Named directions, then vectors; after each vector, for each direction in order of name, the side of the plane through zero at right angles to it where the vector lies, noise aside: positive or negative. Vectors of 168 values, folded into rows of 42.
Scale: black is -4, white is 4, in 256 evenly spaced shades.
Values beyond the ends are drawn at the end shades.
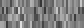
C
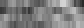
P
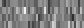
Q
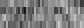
negative, positive, negative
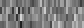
negative, positive, positive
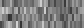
negative, negative, positive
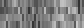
positive, positive, positive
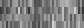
positive, positive, positive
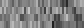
positive, negative, negative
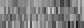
negative, negative, negative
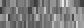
negative, positive, positive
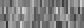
positive, negative, positive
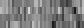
negative, negative, negative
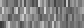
negative, negative, positive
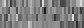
positive, negative, negative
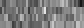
negative, positive, positive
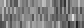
negative, negative, negative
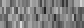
positive, negative, negative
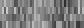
negative, negative, negative
